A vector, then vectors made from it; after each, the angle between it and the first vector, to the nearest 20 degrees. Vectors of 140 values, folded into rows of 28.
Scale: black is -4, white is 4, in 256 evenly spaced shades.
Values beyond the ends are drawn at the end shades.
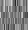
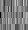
140 degrees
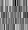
20 degrees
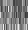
60 degrees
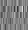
100 degrees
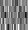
60 degrees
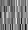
120 degrees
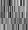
100 degrees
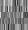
20 degrees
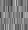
160 degrees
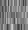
100 degrees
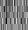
100 degrees
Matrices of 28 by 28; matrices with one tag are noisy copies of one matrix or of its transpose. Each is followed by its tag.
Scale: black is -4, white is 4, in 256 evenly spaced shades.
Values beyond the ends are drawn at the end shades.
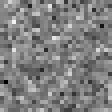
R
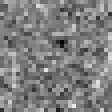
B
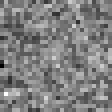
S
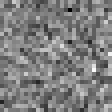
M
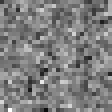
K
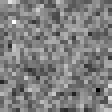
R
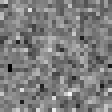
M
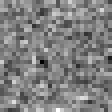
B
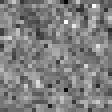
S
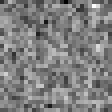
S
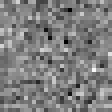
M
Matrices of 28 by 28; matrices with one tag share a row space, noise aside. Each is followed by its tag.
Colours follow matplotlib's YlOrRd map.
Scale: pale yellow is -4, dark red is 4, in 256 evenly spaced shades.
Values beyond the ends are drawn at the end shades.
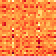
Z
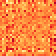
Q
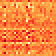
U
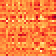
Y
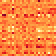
Z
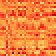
Y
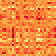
Z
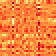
Z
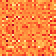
Q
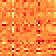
Z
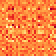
Q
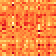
Z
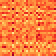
Z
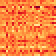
Y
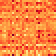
Z
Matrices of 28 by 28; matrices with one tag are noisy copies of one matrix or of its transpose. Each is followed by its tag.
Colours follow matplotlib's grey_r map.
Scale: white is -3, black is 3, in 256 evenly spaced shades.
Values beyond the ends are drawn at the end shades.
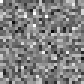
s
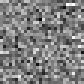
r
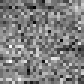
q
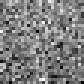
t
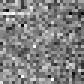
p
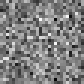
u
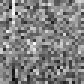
p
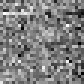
p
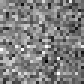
t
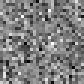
r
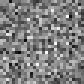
u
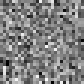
r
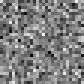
s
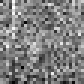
p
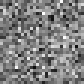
u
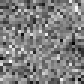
q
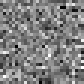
r
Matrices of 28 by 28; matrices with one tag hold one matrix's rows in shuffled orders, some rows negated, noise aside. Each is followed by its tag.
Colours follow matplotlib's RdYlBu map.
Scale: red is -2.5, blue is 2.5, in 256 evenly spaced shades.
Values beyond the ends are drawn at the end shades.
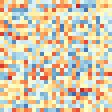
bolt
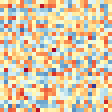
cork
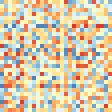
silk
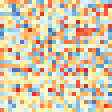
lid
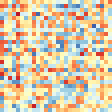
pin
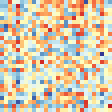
pin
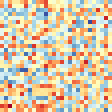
cork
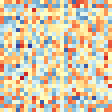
silk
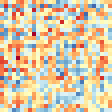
pin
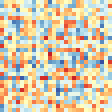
pin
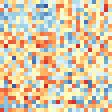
cork
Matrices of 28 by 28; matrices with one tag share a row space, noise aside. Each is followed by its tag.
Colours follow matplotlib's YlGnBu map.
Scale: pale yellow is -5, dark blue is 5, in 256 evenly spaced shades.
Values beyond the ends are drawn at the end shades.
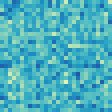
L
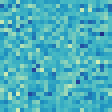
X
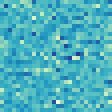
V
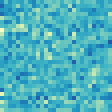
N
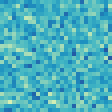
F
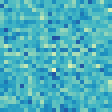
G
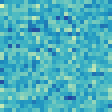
N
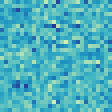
V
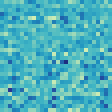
L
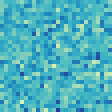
V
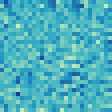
G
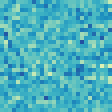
X
